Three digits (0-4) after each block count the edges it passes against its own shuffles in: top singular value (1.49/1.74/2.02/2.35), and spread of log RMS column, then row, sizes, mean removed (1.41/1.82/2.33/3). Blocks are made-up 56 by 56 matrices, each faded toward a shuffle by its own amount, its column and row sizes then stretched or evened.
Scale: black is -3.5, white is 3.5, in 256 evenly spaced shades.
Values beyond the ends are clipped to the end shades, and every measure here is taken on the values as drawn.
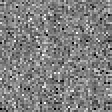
1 0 0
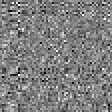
3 2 2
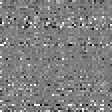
2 1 4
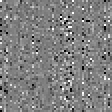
1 4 0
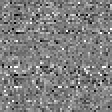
3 0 3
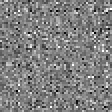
2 2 2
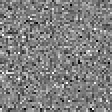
2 0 1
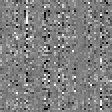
1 4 1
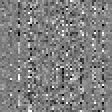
2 4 1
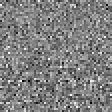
0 0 2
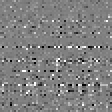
3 1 4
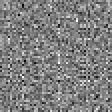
3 2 0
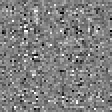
2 2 2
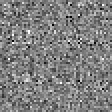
1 1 2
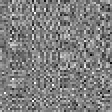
4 3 0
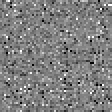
0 1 1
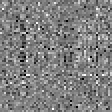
3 1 2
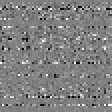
1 1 4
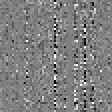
1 4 0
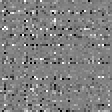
0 2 4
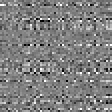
4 2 4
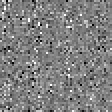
0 2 1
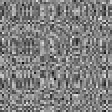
4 3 0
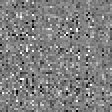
0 3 2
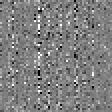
3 4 0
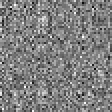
3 2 0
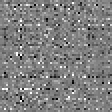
2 2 3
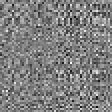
4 3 2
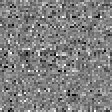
1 0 3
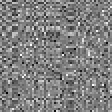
4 0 0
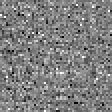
1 0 0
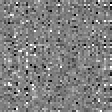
2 3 1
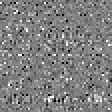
2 0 3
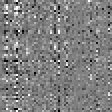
3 4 1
